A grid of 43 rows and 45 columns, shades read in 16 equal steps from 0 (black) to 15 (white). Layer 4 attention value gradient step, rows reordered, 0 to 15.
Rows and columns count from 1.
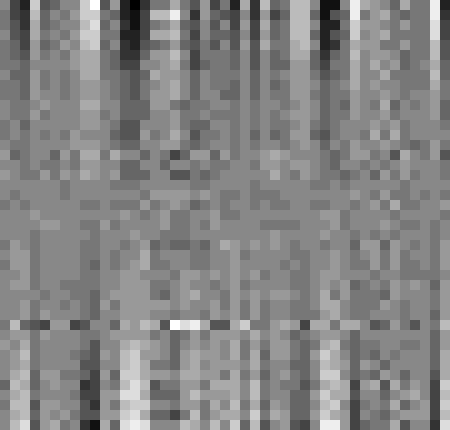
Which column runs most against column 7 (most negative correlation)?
17
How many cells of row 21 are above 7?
25
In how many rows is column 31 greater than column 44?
16
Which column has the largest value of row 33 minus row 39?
18
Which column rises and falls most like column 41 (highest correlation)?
12
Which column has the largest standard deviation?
14
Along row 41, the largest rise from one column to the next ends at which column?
45
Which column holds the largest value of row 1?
10
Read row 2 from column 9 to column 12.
12 12 7 6
